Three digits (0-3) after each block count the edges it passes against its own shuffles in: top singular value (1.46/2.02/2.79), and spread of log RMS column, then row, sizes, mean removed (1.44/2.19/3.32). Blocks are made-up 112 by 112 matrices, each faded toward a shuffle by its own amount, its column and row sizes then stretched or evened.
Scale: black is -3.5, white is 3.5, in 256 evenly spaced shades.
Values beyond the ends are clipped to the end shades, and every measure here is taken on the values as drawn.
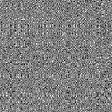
3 1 1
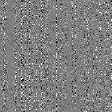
2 3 0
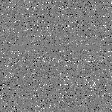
0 1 2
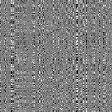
3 3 1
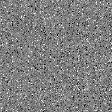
1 2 0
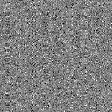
2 1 0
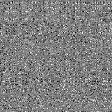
2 0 2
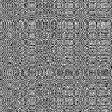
3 0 1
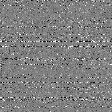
2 0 3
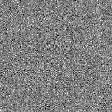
2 0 1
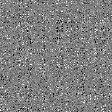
0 2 2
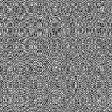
3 1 0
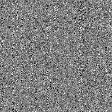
0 2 0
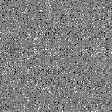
2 0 2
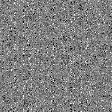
1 2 0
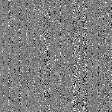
0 3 0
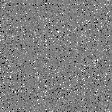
0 2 1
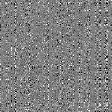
2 3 1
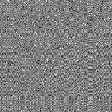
3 1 0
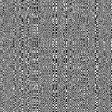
3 3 1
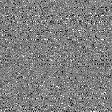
2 0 2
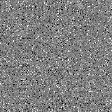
1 1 1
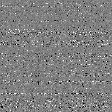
0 1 3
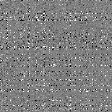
0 2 3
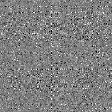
2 1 2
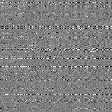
3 0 3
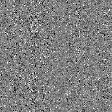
1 2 0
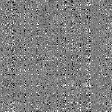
1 3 2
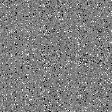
1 2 1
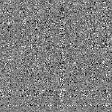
0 2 2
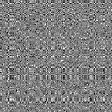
3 2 2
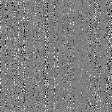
0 3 0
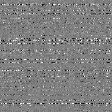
2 1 3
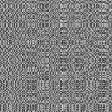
3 3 0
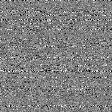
0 0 3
